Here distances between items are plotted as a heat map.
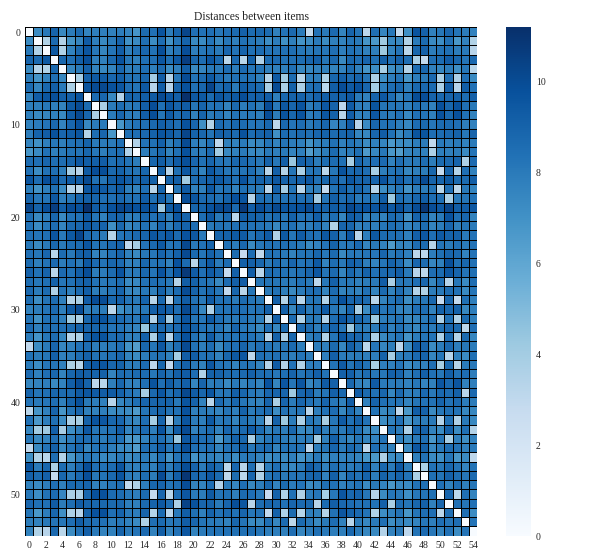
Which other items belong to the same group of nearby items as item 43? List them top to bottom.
1, 2, 4, 46, 54
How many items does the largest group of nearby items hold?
11
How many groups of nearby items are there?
13
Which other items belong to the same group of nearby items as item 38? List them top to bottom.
8, 9
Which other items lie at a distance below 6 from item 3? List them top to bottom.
24, 26, 28, 47, 48
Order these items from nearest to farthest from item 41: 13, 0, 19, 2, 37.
0, 13, 2, 37, 19
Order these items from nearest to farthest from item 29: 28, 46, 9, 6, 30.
6, 46, 28, 30, 9
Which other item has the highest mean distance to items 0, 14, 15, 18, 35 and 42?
19
